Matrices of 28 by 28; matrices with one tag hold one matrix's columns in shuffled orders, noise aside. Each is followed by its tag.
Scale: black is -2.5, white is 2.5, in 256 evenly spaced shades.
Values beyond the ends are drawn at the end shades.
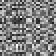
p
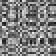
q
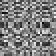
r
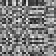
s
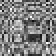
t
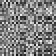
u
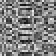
p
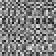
p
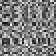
q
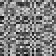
u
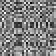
r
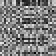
s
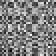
u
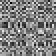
r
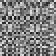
u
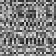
q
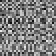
p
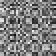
p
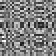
r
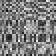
t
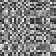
p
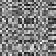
p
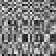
t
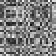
q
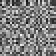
s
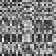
t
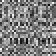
q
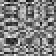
q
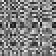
r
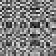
r
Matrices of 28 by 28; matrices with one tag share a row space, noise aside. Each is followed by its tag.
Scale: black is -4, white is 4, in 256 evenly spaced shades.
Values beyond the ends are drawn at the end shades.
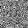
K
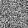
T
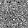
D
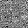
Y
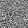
K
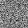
K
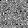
T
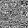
Y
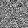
T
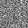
D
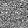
T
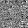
Y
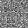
D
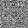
D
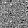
Y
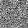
T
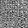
D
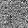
Y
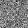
K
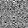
D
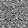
D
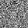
T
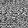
D
